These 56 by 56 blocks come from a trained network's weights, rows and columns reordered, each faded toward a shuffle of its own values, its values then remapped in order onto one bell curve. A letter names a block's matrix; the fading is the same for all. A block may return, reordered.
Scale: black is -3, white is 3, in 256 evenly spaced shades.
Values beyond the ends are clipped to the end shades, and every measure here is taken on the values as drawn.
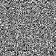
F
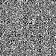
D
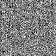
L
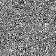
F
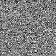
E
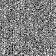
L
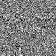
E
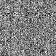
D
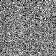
D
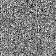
L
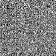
D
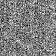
D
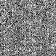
L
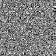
F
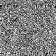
E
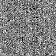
D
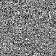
F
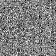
L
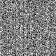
D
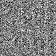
L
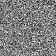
E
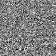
E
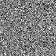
F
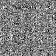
L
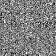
D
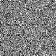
E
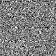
F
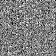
D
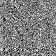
L
